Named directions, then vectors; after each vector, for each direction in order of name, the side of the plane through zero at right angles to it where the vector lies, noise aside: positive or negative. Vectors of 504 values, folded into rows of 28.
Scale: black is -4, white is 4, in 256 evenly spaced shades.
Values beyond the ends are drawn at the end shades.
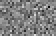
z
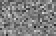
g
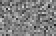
positive, positive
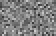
positive, negative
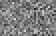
positive, negative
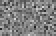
positive, positive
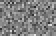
positive, positive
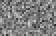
positive, positive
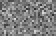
positive, negative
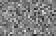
positive, negative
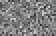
positive, negative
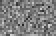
positive, positive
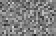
positive, negative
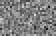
positive, positive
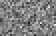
negative, negative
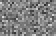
negative, positive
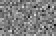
positive, positive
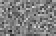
negative, negative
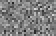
negative, positive
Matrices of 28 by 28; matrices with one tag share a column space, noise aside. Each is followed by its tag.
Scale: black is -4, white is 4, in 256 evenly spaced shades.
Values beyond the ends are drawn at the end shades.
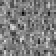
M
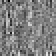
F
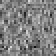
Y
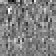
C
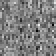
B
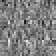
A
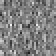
M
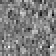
Y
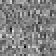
Y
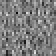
M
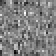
M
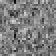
Y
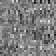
Y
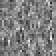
A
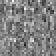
C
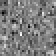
M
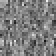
A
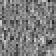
A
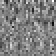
C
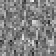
A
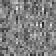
B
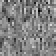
C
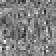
Y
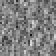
A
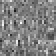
A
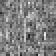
B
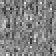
B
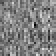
B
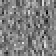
M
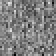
B
